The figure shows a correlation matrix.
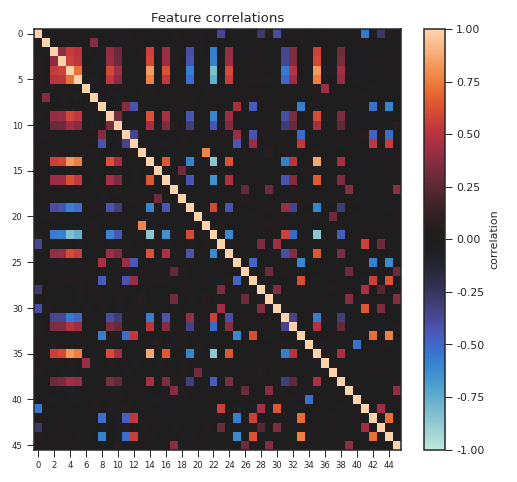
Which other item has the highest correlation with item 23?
41
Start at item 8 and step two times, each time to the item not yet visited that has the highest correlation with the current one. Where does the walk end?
11
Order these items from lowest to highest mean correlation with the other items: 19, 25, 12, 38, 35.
19, 25, 12, 38, 35
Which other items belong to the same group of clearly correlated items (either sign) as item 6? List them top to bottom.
36
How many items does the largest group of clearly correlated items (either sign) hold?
15
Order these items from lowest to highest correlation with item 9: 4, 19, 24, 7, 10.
19, 7, 10, 24, 4
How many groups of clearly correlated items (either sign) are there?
10
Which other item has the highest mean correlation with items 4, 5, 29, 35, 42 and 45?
14
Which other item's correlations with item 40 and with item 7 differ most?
34
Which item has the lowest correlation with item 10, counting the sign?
22
